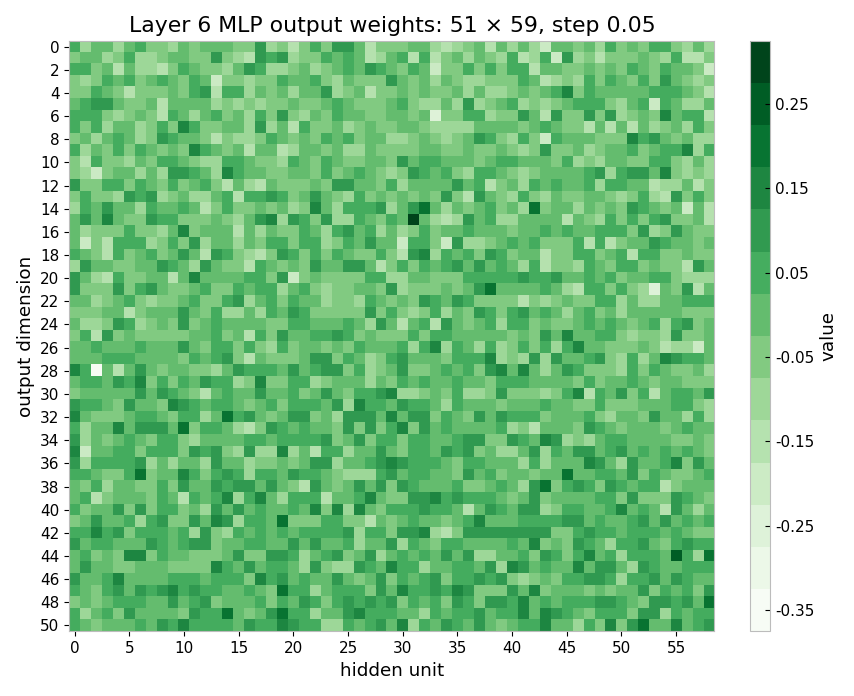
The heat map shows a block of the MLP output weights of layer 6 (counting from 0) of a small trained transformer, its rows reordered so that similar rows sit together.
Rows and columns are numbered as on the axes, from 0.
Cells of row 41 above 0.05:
11
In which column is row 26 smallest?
57
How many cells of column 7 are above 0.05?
5
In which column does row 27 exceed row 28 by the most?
2
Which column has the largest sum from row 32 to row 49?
19
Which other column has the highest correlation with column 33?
35
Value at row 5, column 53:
-0.2
